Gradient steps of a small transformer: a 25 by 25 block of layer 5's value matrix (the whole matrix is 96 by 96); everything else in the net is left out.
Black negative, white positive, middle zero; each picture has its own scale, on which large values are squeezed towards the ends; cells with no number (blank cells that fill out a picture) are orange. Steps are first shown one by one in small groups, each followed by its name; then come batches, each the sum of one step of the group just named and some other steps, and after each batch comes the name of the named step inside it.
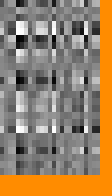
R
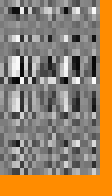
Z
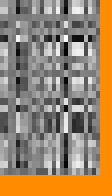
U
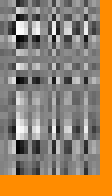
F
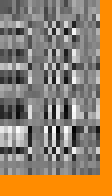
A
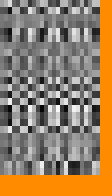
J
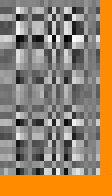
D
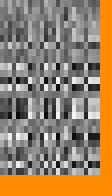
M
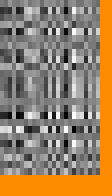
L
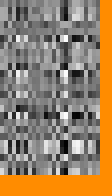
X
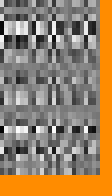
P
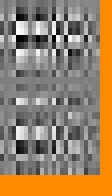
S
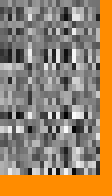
L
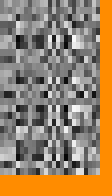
D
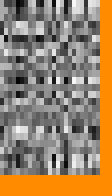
U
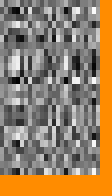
Z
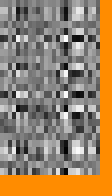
X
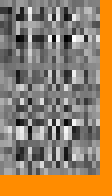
D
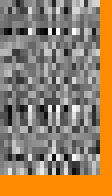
J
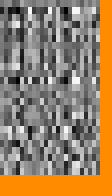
L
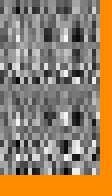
X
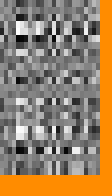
F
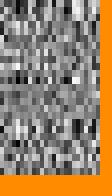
P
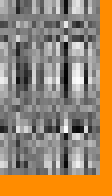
U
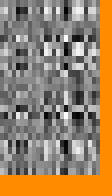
X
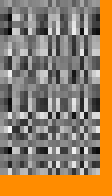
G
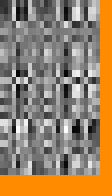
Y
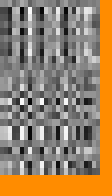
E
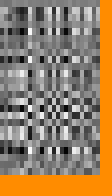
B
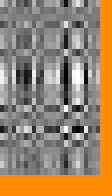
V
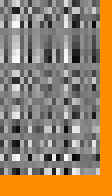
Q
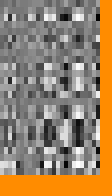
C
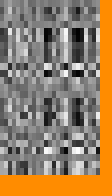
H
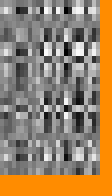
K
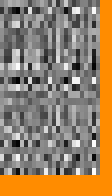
Q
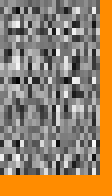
Q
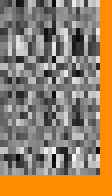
H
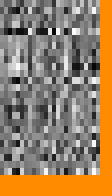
Q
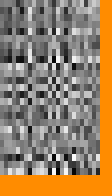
E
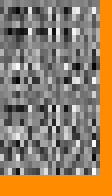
B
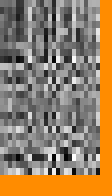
H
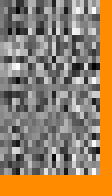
G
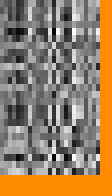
C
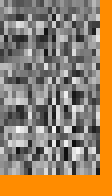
H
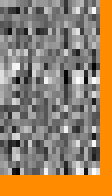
V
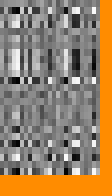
Q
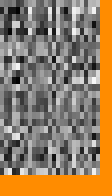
G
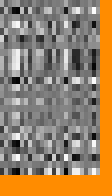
Q
